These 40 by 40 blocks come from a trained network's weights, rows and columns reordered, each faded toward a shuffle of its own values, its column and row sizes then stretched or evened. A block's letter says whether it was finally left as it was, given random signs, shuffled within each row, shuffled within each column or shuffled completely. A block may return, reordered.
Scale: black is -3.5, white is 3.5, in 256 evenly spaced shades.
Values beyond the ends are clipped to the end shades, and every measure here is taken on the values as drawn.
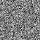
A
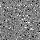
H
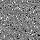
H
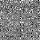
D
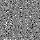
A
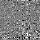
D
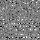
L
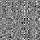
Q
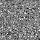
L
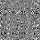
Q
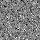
H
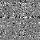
D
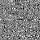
L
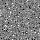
H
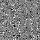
A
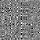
Q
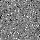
H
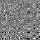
Q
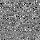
L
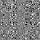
Q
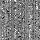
A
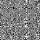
D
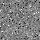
H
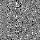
A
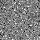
H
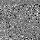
L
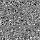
L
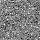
H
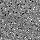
H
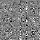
D
